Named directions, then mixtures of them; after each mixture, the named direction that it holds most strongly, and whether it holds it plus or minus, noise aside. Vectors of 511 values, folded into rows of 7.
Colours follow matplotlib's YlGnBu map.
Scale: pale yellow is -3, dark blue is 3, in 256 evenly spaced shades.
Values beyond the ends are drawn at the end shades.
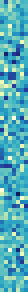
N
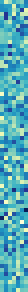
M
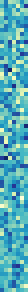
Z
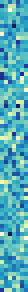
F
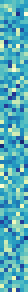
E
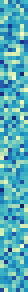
N, minus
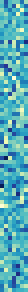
Z, plus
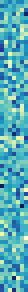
E, minus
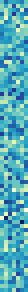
M, minus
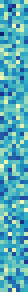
M, minus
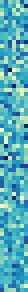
Z, plus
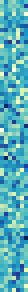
Z, plus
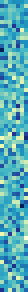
F, plus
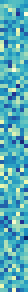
E, plus
